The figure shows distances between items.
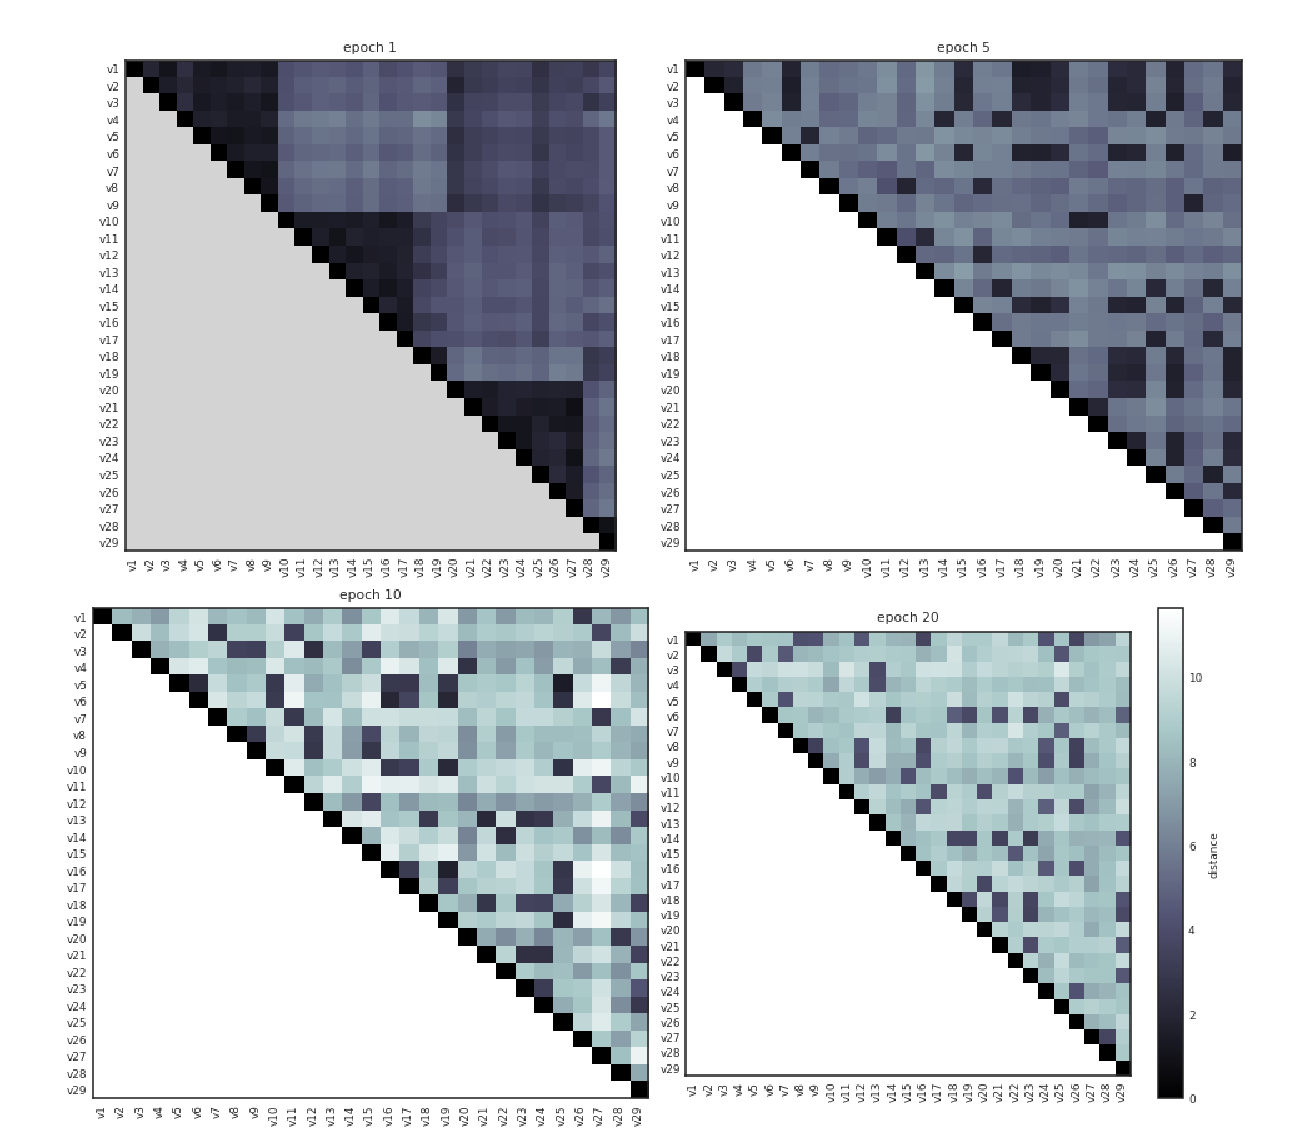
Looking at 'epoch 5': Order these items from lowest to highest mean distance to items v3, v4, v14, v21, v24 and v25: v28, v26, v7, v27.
v28, v26, v27, v7
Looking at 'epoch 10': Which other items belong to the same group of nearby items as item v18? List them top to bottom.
v13, v21, v23, v24, v29
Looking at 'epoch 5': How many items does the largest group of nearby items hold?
12
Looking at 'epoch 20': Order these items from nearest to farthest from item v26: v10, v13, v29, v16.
v16, v10, v13, v29
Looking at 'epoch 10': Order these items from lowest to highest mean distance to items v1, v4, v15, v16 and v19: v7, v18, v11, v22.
v22, v18, v7, v11
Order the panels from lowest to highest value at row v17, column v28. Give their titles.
epoch 5, epoch 1, epoch 20, epoch 10
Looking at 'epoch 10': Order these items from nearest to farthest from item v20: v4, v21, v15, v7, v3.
v4, v3, v15, v21, v7
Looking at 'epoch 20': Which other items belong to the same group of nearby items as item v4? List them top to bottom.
v3, v13
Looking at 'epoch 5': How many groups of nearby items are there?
7
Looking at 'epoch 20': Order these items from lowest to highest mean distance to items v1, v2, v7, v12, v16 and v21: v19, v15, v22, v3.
v19, v15, v22, v3
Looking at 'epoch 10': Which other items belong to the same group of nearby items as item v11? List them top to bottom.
v2, v7, v27
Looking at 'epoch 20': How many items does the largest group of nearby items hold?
7
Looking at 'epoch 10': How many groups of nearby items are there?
7
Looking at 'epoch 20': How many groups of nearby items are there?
7
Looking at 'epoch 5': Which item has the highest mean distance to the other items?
v13
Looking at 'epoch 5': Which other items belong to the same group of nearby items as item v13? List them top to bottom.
v11
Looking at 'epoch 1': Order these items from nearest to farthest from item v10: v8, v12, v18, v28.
v12, v18, v28, v8
